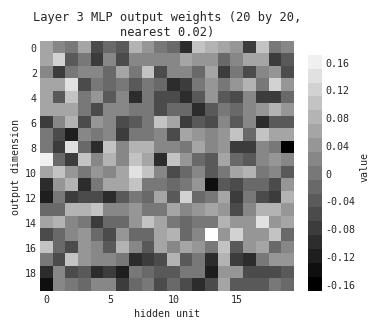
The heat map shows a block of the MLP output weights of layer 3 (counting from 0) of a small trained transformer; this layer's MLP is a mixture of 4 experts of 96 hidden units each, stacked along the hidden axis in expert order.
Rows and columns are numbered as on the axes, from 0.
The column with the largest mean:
14
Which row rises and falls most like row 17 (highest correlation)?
13
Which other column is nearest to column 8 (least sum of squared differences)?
7
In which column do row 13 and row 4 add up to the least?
15
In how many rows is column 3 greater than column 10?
8
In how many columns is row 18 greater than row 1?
3
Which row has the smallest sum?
18
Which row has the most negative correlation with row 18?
4
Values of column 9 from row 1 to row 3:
0.02 -0.06 -0.02
